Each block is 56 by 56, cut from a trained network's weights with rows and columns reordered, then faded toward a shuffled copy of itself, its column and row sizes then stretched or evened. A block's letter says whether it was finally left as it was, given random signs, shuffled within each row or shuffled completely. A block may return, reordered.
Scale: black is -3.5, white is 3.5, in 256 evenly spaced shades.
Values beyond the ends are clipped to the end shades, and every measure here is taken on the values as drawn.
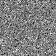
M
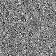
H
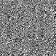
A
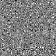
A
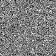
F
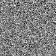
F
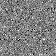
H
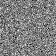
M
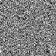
A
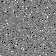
M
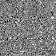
F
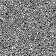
M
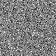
M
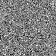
H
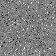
M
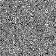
F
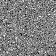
M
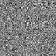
A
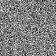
F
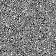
M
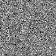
F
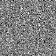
F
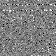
H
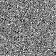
M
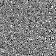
F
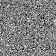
H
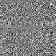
A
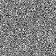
A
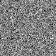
F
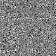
F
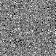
F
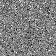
M
